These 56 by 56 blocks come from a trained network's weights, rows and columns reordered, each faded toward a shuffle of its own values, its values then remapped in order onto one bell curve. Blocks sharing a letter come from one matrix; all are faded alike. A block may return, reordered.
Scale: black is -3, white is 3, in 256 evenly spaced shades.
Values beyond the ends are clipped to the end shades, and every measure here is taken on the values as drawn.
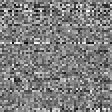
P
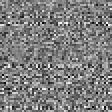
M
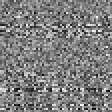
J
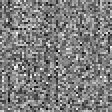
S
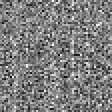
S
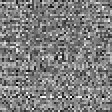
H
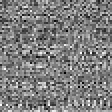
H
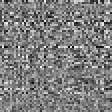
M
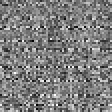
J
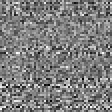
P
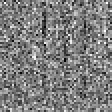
S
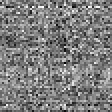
H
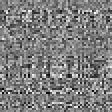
M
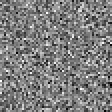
S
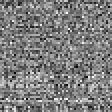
H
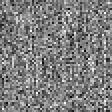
S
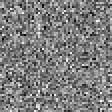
S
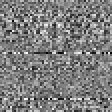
J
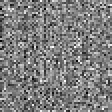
S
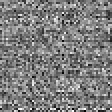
H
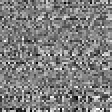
J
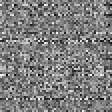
P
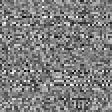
J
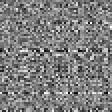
P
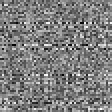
J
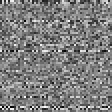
J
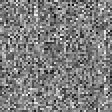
S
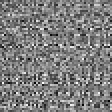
M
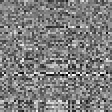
P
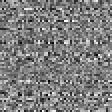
M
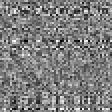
P
